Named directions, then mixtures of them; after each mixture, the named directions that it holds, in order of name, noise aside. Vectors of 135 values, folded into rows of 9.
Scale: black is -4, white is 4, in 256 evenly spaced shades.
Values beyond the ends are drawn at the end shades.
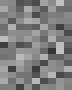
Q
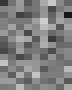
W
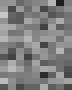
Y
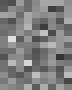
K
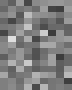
K.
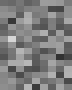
K, Q.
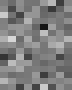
K, Y.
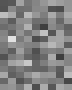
K.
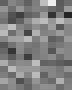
W, Y.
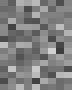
Q.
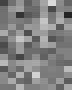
W.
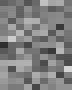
K, Q, W.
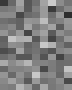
K, W.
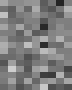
Q, W, Y.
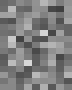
K.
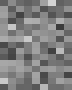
Q, W, Y.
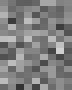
K, Q, Y.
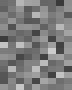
Q.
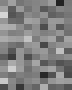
Y.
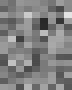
K, W.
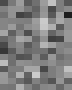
W.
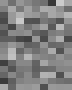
W, Y.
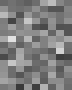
K, Q, Y.
